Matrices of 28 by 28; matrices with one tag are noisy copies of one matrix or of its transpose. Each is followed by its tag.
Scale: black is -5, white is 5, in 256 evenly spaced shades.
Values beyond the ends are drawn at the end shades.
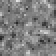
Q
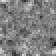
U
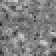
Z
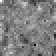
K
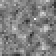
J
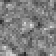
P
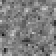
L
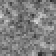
Z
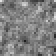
K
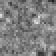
Z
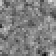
U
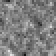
P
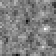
J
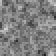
U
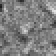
P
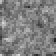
K
